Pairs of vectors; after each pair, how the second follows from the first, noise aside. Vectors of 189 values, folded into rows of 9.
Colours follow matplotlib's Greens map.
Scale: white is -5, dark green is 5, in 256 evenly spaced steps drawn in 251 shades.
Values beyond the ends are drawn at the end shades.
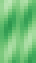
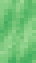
reversed, negated, shrunk.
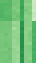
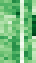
wrapped around, negated, scaled up.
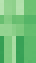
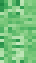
sign-scrambled.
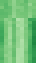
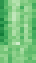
reversed.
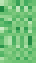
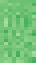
reversed, negated, shrunk.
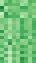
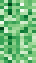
wrapped around, negated, scaled up.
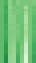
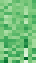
sign-scrambled.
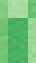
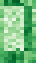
wrapped around, negated, scaled up.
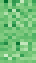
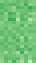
reversed, negated, shrunk.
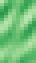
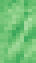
wrapped around, negated, shrunk.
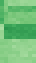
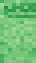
wrapped around, partly zeroed.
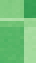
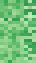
sign-scrambled.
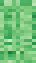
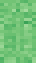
reversed, negated, shrunk.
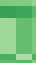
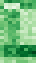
reversed, scaled up.
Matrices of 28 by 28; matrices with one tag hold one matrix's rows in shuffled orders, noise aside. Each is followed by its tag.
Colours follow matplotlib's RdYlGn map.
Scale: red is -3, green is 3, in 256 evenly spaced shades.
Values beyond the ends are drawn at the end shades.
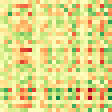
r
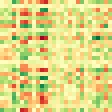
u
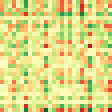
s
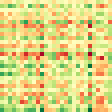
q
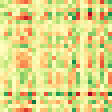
r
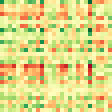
q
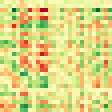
u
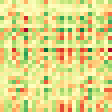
s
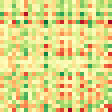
s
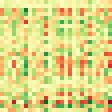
s
